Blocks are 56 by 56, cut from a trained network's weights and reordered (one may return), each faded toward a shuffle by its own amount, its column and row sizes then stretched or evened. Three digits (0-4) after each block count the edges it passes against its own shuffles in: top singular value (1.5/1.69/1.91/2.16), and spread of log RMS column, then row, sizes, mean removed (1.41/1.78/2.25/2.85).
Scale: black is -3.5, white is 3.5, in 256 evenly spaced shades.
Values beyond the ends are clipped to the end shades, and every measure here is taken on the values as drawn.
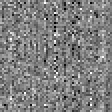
0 3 1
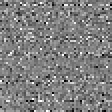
2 0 3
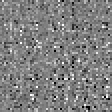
1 2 2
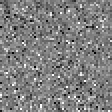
0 1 0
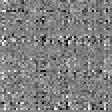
1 2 4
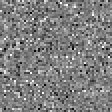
1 0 1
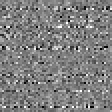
3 0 4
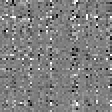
1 4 3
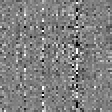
2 4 1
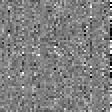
2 3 1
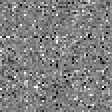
0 2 2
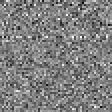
1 0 2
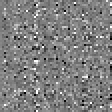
0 3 2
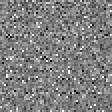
1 0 1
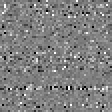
0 0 3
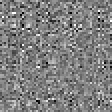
4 3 2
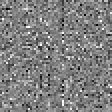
1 2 1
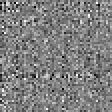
1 2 2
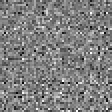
3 2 3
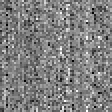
1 2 0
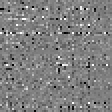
1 2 3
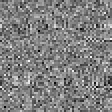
3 0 1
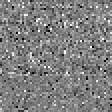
0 0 1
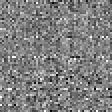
0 0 3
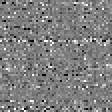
0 1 4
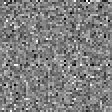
2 1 1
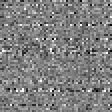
0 0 4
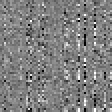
4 4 1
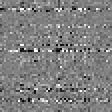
2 2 4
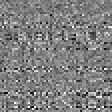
4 0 4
